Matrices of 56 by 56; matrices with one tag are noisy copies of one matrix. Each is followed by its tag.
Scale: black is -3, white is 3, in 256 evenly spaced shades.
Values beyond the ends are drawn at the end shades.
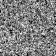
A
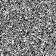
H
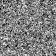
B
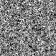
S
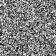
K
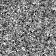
B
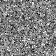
H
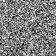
K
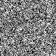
H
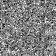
B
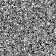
H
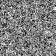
B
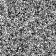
K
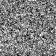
A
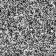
A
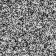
B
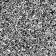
B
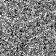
K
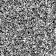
H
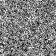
K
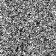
K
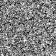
H
